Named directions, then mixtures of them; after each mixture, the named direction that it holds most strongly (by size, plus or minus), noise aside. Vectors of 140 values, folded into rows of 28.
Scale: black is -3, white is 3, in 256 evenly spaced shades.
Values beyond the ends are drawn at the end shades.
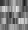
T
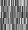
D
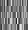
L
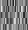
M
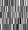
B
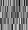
B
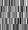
B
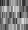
T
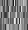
M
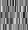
M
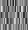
M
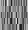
L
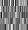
D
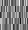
B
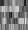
T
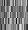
L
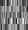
L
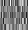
D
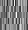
L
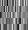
B
